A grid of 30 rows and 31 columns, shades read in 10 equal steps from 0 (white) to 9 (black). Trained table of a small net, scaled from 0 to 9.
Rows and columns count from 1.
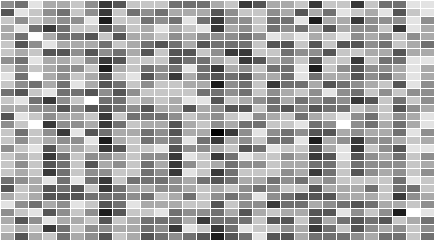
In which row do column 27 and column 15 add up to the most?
28
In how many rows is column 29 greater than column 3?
25
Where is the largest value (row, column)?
17, 16
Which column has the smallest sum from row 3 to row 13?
30
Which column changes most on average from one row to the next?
4
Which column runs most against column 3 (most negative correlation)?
13
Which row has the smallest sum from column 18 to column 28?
5
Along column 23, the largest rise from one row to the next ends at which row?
3
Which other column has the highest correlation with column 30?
6
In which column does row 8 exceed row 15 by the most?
18
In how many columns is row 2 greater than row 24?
11
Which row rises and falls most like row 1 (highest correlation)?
8
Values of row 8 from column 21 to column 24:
4 2 6 2
